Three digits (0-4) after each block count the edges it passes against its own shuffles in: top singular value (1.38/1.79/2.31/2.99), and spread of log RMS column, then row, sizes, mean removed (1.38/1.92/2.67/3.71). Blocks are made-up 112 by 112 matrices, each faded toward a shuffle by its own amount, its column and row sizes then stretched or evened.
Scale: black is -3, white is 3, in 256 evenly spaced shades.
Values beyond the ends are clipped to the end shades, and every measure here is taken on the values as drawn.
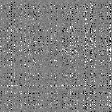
1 4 3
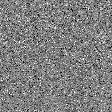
0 0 1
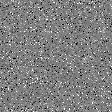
0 0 2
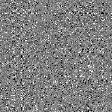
2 2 2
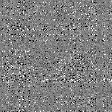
0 3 3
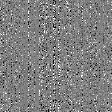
0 4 1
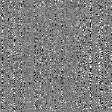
2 4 2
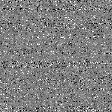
1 0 3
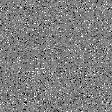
1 1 2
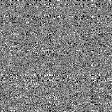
2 2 3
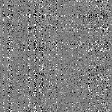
1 4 3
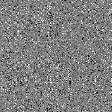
1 2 1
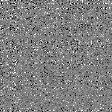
1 2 3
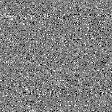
1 1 3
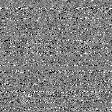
1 0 4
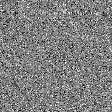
1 0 1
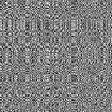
4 2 2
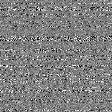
1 0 4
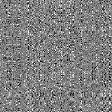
3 3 0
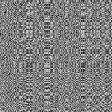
4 3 1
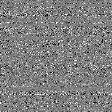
0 1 4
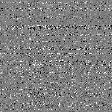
1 2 4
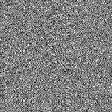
3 0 0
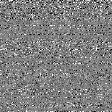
1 0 4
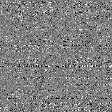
0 1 3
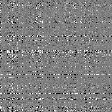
2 3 4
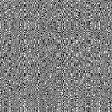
4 3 0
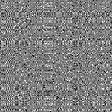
4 0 2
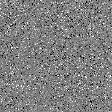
1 1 1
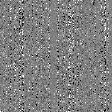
0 4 0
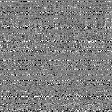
3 0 4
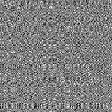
4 0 2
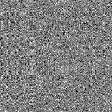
3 1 0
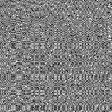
4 0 1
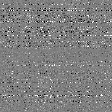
1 2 4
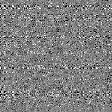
3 1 3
